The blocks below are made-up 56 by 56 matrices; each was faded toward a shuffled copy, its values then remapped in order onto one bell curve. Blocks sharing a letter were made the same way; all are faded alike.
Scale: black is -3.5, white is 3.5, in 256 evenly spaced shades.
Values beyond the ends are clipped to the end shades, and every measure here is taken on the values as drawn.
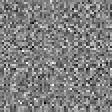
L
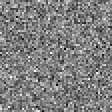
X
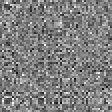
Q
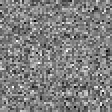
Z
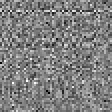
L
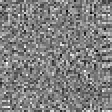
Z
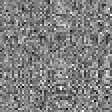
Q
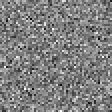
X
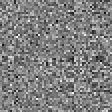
Z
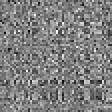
L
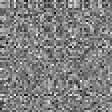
L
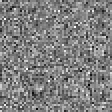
Z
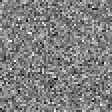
X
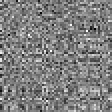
L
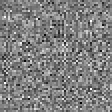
Q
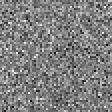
X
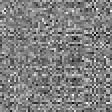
L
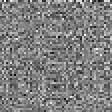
L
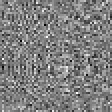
Q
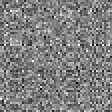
L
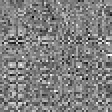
L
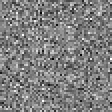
Z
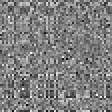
L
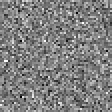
X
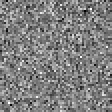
X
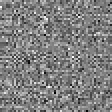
Q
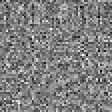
Z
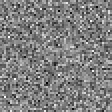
X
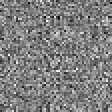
Z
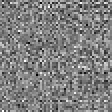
L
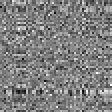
L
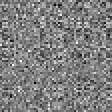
Q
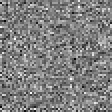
Z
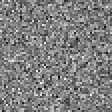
X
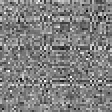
L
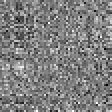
Q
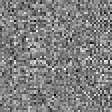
Q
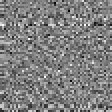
L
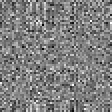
Q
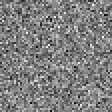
X
